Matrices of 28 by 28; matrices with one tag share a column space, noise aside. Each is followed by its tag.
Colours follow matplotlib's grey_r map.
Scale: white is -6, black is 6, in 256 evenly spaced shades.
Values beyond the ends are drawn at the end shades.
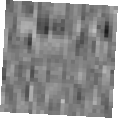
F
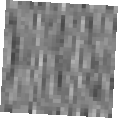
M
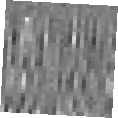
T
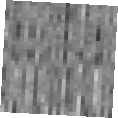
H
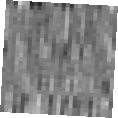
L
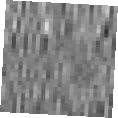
F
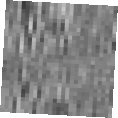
F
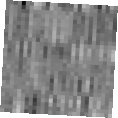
L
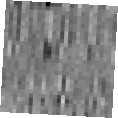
L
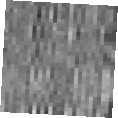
H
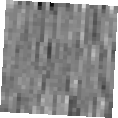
L
